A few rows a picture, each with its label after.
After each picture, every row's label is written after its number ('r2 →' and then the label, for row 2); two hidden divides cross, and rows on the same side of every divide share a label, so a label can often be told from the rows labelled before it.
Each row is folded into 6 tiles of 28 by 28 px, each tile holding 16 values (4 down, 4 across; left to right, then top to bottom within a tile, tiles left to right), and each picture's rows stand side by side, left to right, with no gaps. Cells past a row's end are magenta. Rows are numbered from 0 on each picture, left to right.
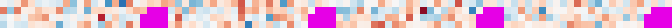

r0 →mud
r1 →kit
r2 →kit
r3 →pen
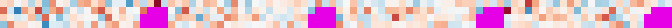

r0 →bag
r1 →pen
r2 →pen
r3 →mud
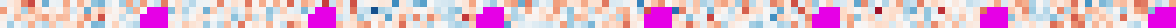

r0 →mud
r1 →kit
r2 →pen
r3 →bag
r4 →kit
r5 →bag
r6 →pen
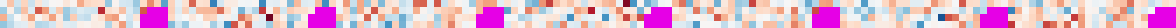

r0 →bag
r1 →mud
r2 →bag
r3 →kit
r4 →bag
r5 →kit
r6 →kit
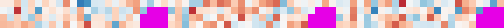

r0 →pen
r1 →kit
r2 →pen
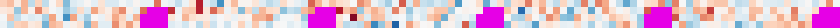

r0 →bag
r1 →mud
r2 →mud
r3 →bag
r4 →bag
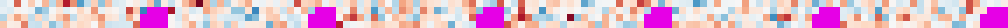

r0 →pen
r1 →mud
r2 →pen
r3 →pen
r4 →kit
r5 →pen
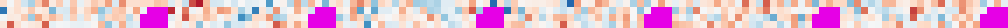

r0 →kit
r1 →mud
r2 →pen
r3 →kit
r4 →kit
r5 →kit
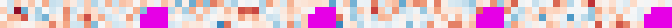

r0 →pen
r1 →kit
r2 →bag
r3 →bag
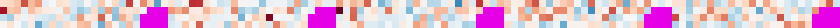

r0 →mud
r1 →mud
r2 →mud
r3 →mud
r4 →bag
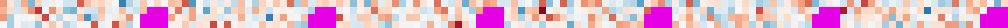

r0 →bag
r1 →kit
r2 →bag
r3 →bag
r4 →pen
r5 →mud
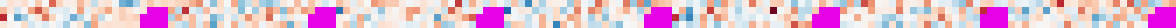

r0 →bag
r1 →mud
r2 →kit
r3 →kit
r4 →bag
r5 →mud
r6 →kit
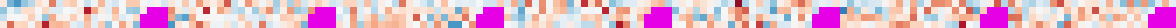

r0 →kit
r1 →bag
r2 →pen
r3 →bag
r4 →pen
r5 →kit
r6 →kit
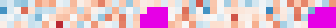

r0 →kit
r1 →pen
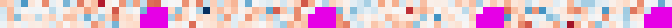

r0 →kit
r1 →pen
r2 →kit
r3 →pen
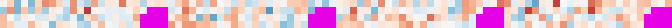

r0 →kit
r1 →pen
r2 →pen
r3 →kit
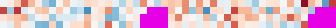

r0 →mud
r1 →pen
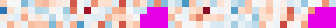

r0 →kit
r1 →bag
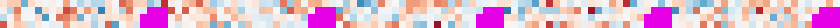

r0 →pen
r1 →mud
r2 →kit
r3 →kit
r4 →kit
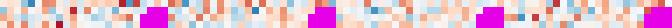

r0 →kit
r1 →bag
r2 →pen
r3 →bag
